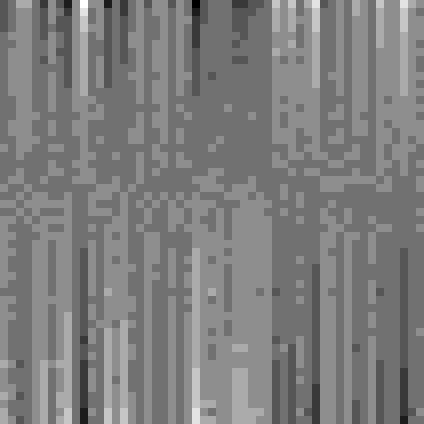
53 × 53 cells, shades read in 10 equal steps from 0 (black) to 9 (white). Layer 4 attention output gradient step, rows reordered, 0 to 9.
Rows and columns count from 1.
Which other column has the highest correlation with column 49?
43
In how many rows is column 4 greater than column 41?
20
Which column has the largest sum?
25
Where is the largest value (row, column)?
1, 11
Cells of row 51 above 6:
1
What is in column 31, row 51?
6
